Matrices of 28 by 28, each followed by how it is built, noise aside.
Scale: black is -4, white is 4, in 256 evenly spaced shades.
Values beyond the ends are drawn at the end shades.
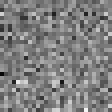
low rank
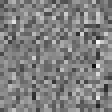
low rank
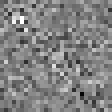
banded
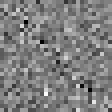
banded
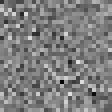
block diagonal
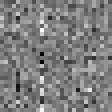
uneven columns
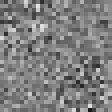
block diagonal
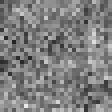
smooth
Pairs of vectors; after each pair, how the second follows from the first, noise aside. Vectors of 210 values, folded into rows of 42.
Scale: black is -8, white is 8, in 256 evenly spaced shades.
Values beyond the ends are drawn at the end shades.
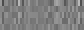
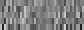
reversed, scaled up.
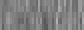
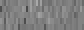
reversed, negated, partly zeroed.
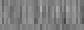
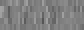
reversed, negated, partly zeroed.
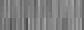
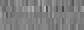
wrapped around, negated, partly zeroed.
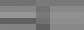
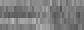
negated.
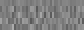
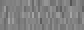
reversed, negated, partly zeroed.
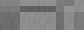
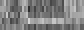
reversed, negated, scaled up.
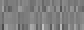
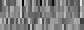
reversed, negated, scaled up.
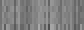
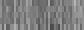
negated.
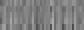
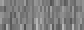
negated.
